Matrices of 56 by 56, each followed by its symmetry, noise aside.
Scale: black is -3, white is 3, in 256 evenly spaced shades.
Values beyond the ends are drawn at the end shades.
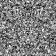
mirrored left to right.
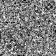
symmetric across the other diagonal.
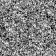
same after a half turn.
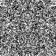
mirrored left to right.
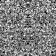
mirrored left to right.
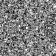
mirrored top to bottom.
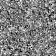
symmetric.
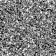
same after a half turn.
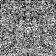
mirrored left to right.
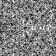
mirrored top to bottom.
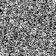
same after a half turn.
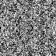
mirrored top to bottom.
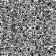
mirrored top to bottom.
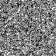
symmetric.
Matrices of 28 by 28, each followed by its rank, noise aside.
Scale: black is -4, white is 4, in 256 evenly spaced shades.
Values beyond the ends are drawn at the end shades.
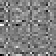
three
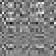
three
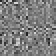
four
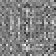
four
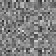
four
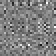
four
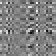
two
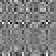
two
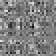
four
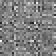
four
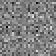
six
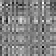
two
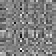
four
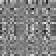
three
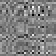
three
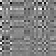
two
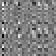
two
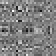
four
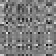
three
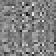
four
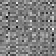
three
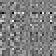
three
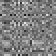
four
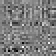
four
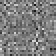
six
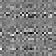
three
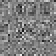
four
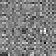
four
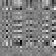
two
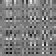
two
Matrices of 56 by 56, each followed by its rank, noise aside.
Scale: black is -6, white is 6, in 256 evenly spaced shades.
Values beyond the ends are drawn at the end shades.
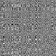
four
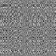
four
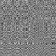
four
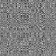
four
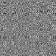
five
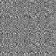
six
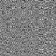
six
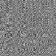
seven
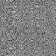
seven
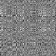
five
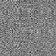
eight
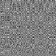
five
